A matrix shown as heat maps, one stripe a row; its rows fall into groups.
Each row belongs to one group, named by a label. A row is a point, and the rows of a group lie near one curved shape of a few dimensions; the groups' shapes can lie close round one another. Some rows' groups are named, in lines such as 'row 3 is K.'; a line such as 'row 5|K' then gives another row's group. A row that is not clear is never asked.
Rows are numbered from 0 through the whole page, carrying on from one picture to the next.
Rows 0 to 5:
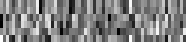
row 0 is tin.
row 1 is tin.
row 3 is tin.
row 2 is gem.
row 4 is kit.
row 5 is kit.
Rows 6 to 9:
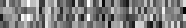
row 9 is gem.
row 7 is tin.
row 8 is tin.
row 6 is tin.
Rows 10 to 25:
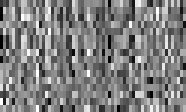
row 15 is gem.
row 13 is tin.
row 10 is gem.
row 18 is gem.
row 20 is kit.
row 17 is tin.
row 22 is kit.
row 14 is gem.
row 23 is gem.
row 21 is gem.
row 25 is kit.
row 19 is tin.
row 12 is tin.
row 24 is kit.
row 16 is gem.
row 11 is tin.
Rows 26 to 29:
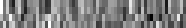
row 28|gem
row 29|gem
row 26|kit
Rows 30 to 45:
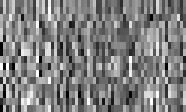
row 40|tin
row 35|kit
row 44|tin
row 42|kit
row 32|gem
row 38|tin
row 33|tin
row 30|gem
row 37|tin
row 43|kit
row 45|gem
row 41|gem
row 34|kit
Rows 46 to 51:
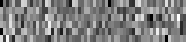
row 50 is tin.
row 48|gem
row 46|gem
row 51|kit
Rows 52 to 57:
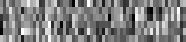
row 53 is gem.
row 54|gem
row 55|tin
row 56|tin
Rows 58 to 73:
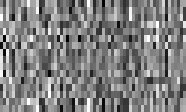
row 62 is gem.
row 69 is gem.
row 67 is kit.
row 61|kit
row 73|kit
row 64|gem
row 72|tin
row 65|kit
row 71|gem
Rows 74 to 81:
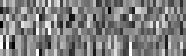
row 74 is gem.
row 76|tin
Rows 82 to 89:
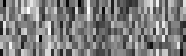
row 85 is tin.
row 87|tin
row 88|gem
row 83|tin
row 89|tin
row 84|kit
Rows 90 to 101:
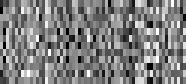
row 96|kit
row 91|tin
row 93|gem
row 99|gem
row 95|tin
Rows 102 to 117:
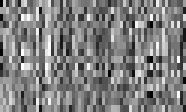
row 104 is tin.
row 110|gem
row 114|kit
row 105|gem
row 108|tin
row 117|tin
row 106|tin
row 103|tin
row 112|gem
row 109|tin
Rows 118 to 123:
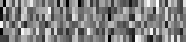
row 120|gem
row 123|gem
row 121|kit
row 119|gem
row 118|kit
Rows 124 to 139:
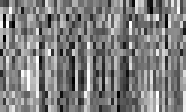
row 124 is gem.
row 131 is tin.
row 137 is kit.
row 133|tin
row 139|kit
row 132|tin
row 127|kit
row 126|kit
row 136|tin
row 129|kit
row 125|gem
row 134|tin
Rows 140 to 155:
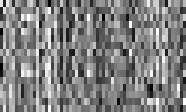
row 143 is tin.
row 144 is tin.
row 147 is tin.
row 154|kit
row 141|tin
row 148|tin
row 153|gem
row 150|tin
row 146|gem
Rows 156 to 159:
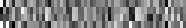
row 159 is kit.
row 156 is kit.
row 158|gem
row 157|gem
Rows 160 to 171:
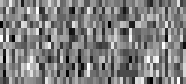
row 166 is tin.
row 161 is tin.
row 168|kit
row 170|kit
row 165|kit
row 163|gem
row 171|gem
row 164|tin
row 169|tin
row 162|kit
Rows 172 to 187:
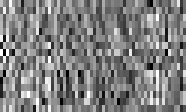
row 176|tin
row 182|kit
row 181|gem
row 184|tin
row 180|gem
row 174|kit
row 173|gem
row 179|kit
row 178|tin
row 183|tin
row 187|gem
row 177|kit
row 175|kit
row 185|tin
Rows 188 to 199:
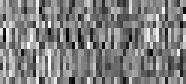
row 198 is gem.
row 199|tin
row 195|gem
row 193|kit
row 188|kit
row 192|kit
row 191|gem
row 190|kit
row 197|gem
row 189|tin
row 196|gem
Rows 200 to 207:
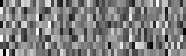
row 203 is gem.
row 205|kit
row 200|tin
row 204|tin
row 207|kit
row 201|kit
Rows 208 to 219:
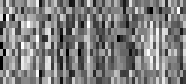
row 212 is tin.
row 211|tin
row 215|kit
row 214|tin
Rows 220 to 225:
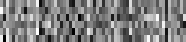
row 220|tin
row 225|kit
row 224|tin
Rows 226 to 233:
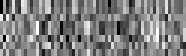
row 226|gem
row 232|tin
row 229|kit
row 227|gem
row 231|kit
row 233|kit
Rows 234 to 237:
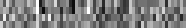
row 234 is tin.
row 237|kit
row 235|kit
